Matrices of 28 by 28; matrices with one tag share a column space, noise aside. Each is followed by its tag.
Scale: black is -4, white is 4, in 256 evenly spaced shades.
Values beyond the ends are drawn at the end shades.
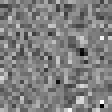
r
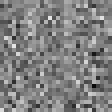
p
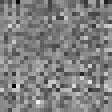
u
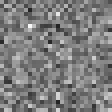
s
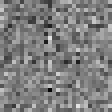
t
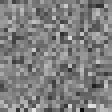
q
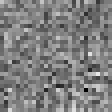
u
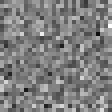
p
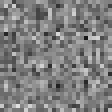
q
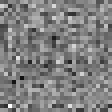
t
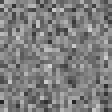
s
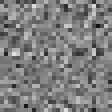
r
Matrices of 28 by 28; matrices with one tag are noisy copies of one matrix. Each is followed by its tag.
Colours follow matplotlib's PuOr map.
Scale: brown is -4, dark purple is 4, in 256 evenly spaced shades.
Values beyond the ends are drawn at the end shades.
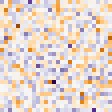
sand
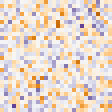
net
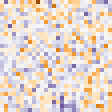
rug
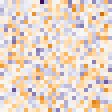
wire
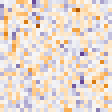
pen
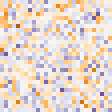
sand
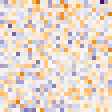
rug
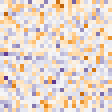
sand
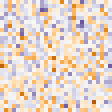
wire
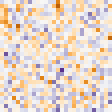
sand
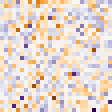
net
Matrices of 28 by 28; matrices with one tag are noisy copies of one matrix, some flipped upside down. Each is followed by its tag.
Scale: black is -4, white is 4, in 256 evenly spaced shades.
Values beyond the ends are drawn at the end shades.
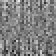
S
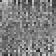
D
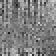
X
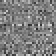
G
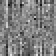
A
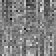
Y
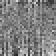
X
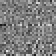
G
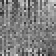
X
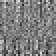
S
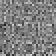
G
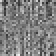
S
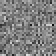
G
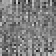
D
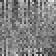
X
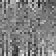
X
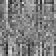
A
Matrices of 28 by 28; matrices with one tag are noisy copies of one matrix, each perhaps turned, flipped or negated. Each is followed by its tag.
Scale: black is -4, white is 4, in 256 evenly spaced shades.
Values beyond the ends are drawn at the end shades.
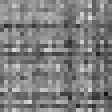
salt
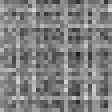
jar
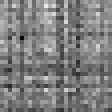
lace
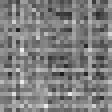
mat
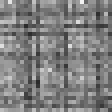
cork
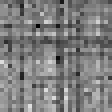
lace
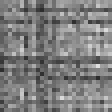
lace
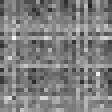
cork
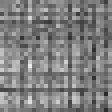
mat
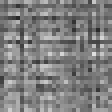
mat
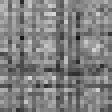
lace
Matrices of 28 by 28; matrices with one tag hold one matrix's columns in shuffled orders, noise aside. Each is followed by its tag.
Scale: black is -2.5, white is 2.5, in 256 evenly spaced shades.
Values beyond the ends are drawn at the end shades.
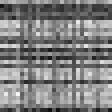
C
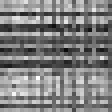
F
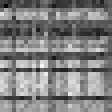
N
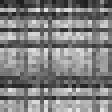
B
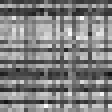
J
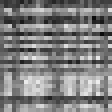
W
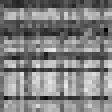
N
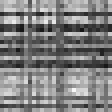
F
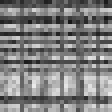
W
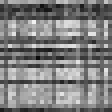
C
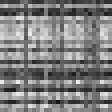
J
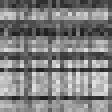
N
